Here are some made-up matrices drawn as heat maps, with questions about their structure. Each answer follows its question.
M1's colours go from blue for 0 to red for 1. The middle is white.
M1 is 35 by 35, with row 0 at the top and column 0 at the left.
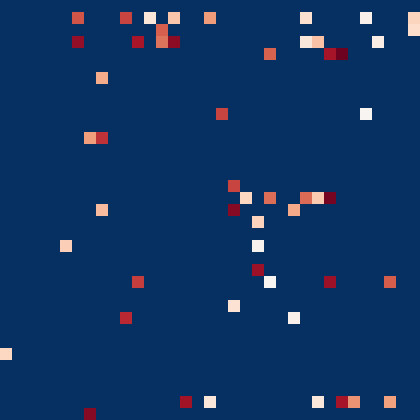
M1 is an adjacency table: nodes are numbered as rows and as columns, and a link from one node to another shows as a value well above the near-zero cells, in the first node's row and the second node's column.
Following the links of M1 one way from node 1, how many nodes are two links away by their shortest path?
4
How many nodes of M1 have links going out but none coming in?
8
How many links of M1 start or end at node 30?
2
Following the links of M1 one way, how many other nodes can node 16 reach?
10
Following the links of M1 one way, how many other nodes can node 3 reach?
12
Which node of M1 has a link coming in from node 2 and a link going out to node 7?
node 34
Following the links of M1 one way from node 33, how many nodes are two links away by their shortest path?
5
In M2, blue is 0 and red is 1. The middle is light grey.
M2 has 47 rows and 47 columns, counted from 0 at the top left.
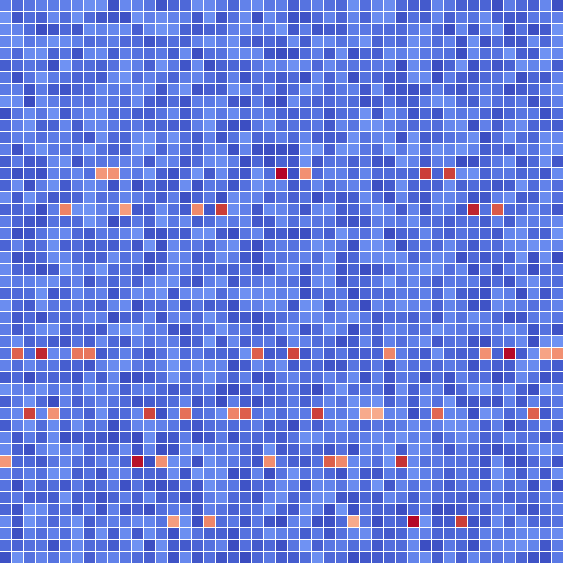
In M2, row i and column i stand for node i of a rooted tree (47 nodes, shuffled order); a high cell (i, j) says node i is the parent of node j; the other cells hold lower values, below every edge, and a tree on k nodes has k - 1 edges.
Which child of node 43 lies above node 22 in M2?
38
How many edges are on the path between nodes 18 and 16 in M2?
2
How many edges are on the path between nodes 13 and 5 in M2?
4
